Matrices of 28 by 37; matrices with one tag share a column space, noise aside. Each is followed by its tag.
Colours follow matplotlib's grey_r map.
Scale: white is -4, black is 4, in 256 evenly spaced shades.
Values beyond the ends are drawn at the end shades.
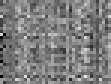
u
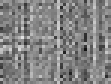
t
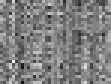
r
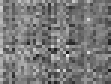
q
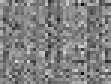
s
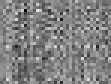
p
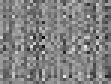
t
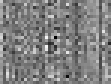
t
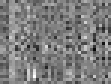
t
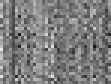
u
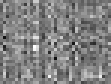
t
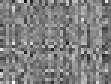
q
